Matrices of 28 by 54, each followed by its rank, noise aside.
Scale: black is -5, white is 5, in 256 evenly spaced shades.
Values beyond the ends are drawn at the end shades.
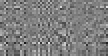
three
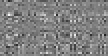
three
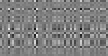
one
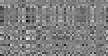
three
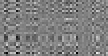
two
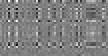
one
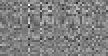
four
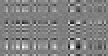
one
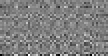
two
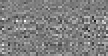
four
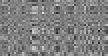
two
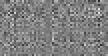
four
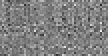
four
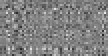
three
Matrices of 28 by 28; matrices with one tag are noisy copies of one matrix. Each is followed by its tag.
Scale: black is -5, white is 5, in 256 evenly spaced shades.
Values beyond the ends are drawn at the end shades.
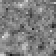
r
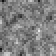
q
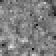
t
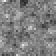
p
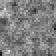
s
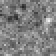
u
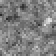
u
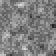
r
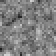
q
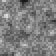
p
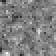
q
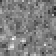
t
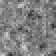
r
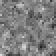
r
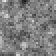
p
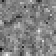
q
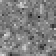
r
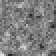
r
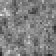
s
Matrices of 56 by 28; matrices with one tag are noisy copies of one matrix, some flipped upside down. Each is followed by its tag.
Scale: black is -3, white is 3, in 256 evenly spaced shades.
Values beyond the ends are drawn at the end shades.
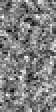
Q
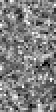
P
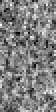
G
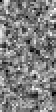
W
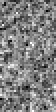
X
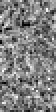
X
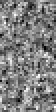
P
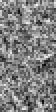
P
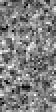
X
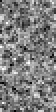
X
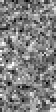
X
